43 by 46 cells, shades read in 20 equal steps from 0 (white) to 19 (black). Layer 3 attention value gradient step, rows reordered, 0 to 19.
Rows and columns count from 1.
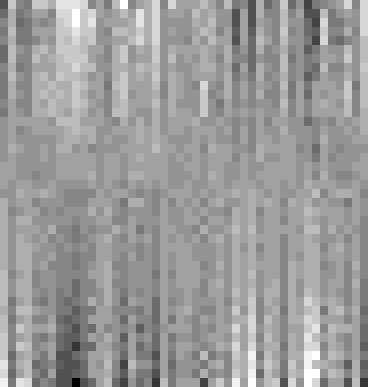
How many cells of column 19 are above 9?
2
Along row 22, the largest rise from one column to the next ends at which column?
41
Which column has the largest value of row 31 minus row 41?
39
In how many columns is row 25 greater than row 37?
18
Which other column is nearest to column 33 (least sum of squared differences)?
19
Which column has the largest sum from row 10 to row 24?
30
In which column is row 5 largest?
40
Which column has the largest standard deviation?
10
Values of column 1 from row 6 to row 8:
11 11 9
